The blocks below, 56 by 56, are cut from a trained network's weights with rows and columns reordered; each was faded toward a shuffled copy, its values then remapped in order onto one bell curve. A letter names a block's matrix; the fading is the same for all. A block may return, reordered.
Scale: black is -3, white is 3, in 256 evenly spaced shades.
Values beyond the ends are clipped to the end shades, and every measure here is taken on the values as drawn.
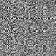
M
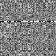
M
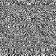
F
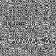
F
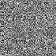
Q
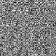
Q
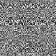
F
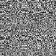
F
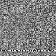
M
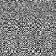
F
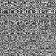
F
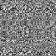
F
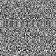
Q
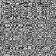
F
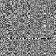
M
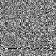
M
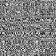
F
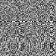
M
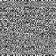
F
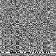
M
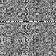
M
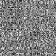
Q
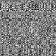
F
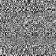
F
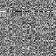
M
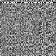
M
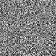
Q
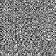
Q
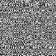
F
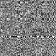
M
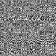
F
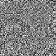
Q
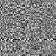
M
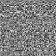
F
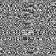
F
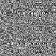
Q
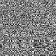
F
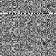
M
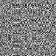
F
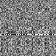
M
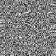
Q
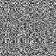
Q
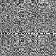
M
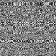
F
